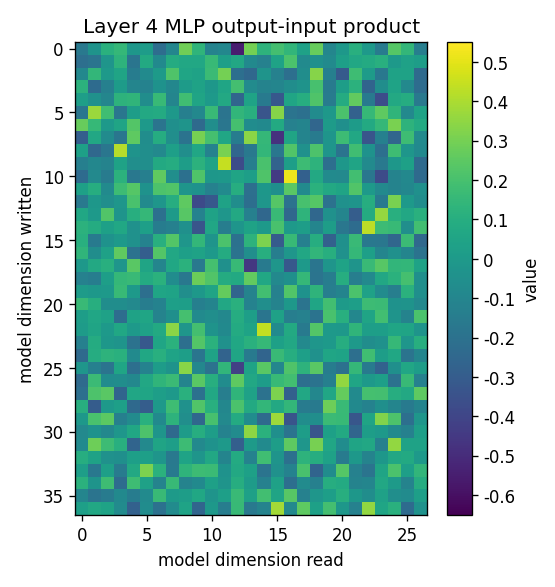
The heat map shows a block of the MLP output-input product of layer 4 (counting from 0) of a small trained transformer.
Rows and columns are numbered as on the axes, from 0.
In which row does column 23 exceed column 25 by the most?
29
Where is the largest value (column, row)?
16, 10
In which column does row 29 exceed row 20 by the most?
15
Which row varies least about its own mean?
32
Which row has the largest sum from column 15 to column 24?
36
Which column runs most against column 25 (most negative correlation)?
19
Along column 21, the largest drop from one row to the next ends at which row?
5
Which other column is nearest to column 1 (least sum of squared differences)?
2
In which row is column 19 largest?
28
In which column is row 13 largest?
23
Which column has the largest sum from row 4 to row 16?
3
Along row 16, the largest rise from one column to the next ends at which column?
6
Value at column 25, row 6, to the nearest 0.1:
0.1
